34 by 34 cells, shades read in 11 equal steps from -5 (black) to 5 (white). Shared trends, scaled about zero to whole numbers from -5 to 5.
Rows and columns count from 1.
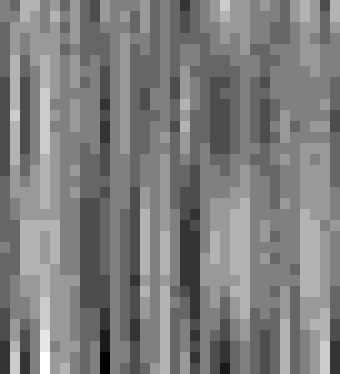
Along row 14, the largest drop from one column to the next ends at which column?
3
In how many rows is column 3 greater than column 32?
2
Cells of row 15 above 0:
7
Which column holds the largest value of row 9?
5
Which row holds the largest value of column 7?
34
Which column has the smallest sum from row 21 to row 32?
20
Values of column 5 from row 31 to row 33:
4 4 5
